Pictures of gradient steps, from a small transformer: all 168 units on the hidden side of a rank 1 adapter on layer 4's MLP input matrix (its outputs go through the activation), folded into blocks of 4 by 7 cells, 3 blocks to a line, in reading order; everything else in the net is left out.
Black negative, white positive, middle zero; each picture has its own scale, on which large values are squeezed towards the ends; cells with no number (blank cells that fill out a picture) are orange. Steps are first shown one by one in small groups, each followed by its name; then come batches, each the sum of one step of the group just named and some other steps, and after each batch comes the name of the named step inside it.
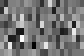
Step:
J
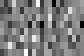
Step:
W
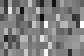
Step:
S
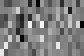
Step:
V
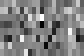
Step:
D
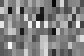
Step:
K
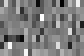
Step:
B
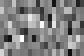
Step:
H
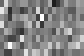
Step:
K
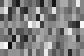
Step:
S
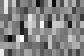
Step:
H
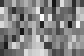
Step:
K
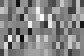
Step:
V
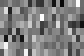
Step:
B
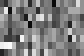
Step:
W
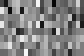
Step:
K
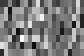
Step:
J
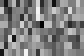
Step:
W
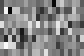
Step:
K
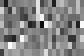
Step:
S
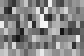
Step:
V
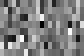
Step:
D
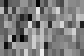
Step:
V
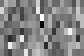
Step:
D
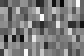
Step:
B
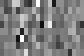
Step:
W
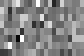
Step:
K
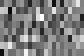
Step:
W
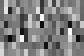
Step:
D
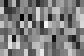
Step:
V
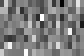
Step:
B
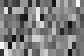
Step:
V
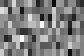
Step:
H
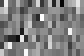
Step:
B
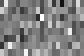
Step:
B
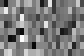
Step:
J
